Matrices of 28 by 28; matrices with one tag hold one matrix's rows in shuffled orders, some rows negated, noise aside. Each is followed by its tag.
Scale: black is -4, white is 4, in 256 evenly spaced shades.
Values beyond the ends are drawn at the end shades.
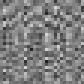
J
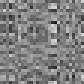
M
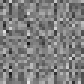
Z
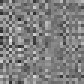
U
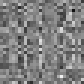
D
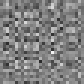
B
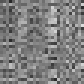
M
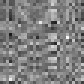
M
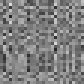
Z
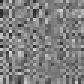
U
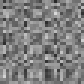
J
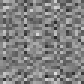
J
